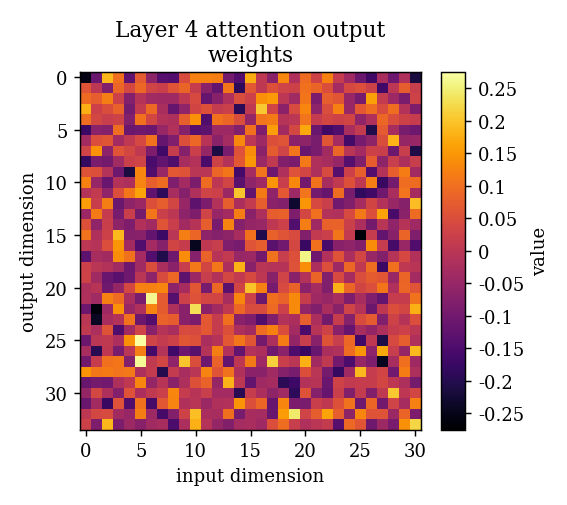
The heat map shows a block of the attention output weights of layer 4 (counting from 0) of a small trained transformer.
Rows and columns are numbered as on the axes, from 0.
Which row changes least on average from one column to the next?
24
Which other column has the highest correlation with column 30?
7
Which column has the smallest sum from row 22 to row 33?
1
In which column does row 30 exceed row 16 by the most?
28
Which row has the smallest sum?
5
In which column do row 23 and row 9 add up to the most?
13
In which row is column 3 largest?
15
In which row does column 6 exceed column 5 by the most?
21
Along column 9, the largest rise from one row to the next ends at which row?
27
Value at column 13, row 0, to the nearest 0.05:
-0.1
